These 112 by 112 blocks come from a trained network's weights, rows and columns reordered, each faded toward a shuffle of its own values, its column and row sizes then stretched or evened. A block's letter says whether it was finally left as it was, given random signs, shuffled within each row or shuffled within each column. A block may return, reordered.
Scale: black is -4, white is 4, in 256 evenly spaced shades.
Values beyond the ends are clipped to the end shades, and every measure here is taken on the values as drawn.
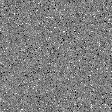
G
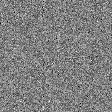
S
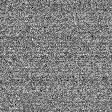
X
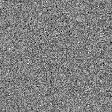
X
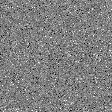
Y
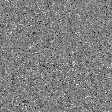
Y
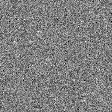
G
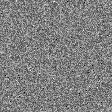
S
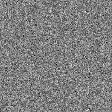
X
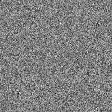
X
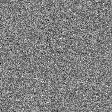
S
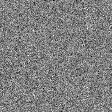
S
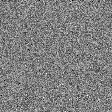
G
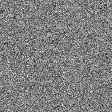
X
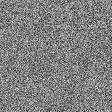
G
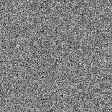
X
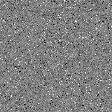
G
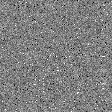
X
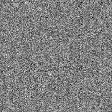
X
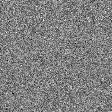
G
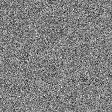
Y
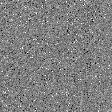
X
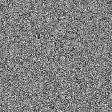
X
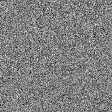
G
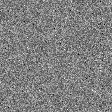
S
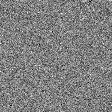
G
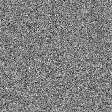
G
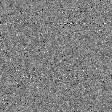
Y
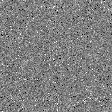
X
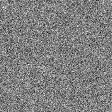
S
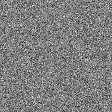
G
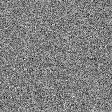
Y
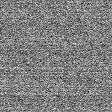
X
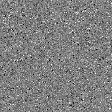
X
